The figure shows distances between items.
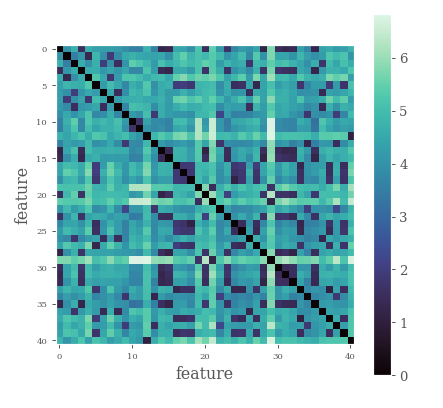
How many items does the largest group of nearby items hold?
11
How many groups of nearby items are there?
8
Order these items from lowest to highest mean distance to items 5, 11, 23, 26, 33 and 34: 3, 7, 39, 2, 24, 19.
24, 39, 3, 2, 7, 19
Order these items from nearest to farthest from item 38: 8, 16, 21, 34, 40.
34, 8, 16, 40, 21
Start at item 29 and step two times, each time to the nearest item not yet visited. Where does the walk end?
19
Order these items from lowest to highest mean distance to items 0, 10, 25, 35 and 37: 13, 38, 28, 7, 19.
28, 13, 38, 7, 19
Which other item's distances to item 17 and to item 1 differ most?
4
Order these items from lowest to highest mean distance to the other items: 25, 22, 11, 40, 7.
25, 22, 11, 7, 40
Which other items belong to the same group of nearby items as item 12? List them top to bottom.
40
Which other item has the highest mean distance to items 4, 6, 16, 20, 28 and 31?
29
